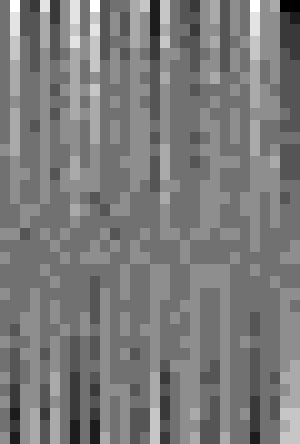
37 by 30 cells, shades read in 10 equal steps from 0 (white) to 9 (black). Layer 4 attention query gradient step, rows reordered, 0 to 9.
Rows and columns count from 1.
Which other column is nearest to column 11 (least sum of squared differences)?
23
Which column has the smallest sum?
26
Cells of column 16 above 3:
31
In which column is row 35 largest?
2
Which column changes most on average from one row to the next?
10
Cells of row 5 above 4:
16
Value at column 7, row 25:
5
